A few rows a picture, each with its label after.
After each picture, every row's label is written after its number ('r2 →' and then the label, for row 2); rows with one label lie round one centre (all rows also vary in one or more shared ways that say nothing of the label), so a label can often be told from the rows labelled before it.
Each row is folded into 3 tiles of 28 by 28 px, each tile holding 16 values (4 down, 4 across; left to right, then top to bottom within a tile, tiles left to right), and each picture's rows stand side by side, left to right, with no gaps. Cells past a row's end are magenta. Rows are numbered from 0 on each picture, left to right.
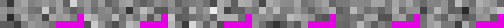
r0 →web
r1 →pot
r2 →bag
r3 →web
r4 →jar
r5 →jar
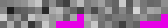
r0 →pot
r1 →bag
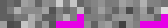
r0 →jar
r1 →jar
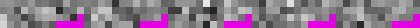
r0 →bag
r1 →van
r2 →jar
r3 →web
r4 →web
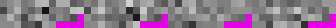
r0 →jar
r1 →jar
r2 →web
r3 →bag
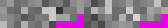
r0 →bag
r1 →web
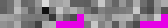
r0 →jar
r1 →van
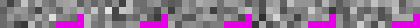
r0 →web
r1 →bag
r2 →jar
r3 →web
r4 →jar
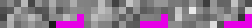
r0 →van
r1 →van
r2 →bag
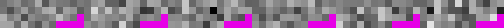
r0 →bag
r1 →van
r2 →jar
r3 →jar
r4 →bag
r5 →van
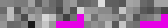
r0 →pot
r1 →van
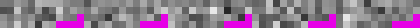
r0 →jar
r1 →jar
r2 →bag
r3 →jar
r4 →van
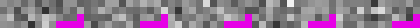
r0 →pot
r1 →jar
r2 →bag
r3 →web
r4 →bag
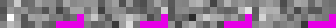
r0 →van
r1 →pot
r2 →jar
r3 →van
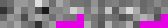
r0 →jar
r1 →bag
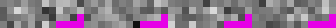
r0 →jar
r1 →van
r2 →bag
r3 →web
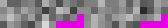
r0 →pot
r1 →van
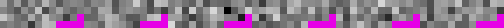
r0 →pot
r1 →van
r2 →bag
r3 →web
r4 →jar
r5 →web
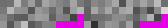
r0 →jar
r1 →jar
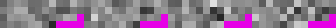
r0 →van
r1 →van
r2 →jar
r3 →pot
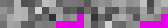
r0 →van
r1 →jar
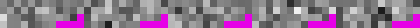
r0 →bag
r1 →web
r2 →bag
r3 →bag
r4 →jar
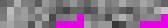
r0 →van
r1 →jar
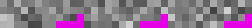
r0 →bag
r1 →pot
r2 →pot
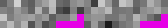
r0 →van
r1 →web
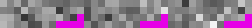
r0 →bag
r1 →jar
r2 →pot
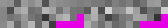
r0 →bag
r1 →bag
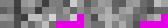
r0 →pot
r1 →van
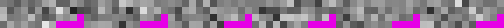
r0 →pot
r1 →jar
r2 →bag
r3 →pot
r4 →web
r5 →bag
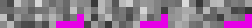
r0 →web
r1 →web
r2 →van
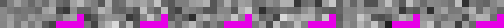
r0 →van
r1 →jar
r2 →jar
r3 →pot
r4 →van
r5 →bag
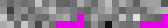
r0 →bag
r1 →web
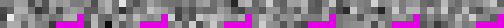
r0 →van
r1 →web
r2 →pot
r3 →van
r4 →jar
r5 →web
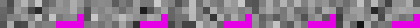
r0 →web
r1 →van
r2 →web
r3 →jar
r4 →web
